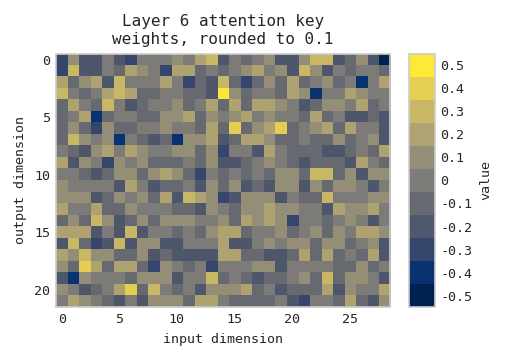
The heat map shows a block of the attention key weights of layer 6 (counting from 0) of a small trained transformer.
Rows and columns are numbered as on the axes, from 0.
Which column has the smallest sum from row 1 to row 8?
3
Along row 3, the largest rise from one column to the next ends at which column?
14
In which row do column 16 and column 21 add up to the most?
1
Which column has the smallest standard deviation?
7
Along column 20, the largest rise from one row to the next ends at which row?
2
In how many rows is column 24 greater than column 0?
8
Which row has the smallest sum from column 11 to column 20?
17
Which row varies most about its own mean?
0
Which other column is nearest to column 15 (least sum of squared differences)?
4
